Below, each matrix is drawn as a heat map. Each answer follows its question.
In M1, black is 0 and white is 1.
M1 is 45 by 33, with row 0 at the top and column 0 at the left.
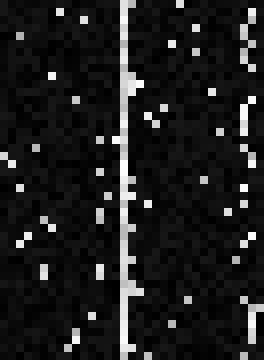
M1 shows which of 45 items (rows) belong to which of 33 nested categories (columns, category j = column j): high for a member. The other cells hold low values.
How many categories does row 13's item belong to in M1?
3
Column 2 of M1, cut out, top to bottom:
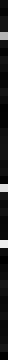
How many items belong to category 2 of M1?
3
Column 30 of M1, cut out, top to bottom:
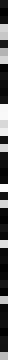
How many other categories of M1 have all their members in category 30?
8
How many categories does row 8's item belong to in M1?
2
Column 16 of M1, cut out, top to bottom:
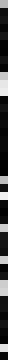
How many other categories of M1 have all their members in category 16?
8
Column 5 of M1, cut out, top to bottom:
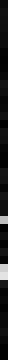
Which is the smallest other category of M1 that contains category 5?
12
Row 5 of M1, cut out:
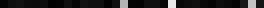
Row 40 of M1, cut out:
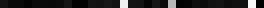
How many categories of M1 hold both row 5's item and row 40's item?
3
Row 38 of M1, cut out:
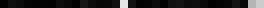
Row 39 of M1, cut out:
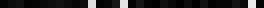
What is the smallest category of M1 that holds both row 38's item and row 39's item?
31
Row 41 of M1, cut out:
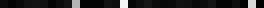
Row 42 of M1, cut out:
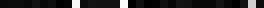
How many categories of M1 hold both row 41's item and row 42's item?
3
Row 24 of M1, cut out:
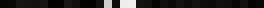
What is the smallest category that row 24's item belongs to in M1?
13
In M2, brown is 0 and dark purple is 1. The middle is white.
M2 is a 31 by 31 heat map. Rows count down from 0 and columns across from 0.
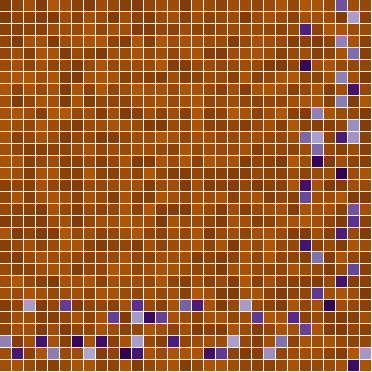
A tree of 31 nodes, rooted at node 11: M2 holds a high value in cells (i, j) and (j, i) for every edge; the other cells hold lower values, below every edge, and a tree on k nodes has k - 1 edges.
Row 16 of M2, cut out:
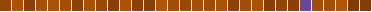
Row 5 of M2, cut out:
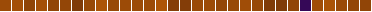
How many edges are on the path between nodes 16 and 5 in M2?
2
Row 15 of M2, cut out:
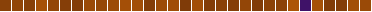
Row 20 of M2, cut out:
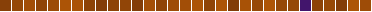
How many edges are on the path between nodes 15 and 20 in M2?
2
